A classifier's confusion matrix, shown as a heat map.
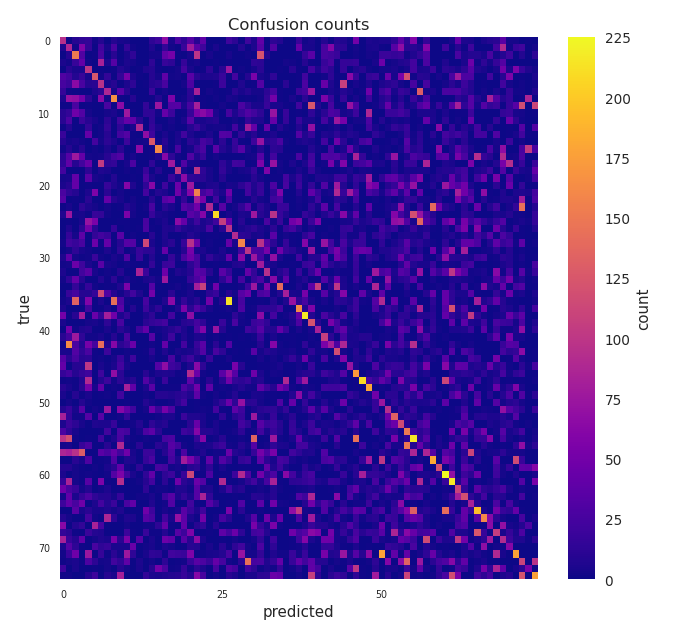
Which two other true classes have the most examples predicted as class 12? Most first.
32, 15
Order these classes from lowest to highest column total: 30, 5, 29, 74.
5, 29, 74, 30
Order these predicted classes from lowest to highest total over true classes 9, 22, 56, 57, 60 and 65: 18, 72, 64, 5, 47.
5, 18, 47, 64, 72
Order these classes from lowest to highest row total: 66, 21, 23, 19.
19, 23, 66, 21
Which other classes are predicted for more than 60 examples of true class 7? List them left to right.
21, 39, 56
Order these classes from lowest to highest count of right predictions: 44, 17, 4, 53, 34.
44, 17, 4, 53, 34
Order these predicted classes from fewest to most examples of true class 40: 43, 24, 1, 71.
71, 43, 1, 24
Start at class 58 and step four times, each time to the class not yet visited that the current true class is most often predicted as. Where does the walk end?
13
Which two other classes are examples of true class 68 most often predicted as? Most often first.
65, 52
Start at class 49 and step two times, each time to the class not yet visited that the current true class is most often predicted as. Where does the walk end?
61
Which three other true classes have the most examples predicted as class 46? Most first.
55, 73, 16
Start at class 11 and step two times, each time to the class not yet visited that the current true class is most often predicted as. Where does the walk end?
72
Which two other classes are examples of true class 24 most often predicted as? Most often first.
55, 33
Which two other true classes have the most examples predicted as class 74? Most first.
9, 72
